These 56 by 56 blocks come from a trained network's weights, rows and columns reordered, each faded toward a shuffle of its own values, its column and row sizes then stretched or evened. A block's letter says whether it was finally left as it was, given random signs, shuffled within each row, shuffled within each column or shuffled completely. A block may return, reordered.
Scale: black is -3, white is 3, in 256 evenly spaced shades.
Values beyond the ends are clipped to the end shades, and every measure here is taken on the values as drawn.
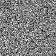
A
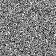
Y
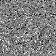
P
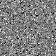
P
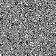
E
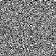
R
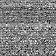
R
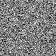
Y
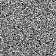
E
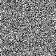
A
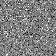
P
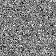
P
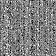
A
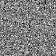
E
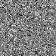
E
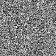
A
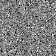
P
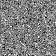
Y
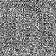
R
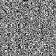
R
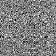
R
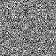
R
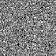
R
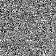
E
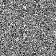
A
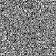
R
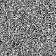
E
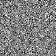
E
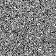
A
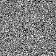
E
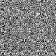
R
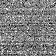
P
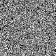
A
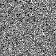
A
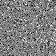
Y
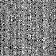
R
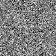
A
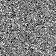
Y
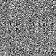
R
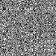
R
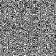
R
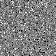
P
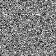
P
